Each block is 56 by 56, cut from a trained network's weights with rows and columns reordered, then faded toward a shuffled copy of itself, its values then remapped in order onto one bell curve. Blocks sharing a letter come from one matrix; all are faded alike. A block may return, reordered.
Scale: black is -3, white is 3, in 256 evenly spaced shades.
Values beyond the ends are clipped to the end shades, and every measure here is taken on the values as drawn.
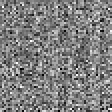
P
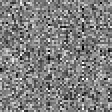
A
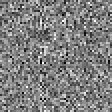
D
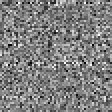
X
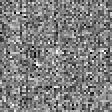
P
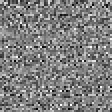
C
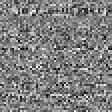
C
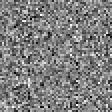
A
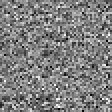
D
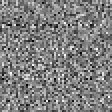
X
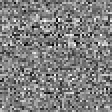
C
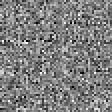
X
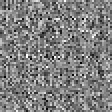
P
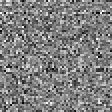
X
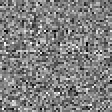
X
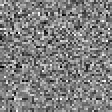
C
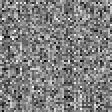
P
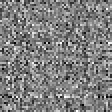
X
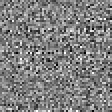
X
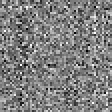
A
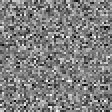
C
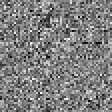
D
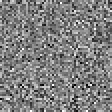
D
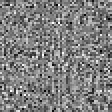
P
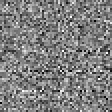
X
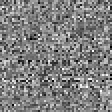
C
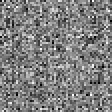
P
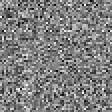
C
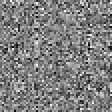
A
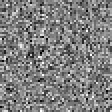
D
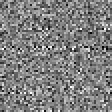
X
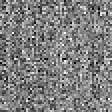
P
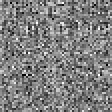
P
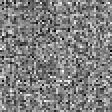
P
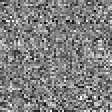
C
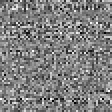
C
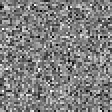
X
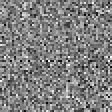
X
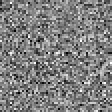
X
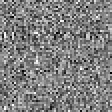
D
